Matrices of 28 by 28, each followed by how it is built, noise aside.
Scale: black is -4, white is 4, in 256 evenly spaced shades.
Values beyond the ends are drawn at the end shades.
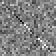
diagonal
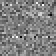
uneven rows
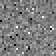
sparse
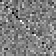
diagonal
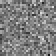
noise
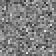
noise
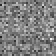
blocks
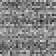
blocks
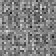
blocks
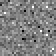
sparse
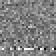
uneven rows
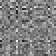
low rank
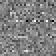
uneven rows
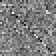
diagonal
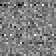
uneven rows
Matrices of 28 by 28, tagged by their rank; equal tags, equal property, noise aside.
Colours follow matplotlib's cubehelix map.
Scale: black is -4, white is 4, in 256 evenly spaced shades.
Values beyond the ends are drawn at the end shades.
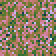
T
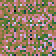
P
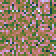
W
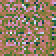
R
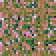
T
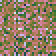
R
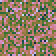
T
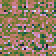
P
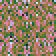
R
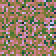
P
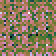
R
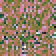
P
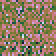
T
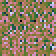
T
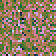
R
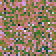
W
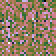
P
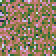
W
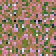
R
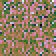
R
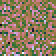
T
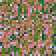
T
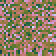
T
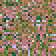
P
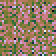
R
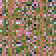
R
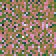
W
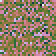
T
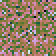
W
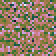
T
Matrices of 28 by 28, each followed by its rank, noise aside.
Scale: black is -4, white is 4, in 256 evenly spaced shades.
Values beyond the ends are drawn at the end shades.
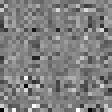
four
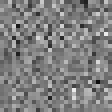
six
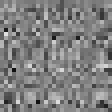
four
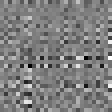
three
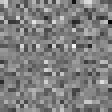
four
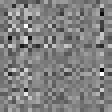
three
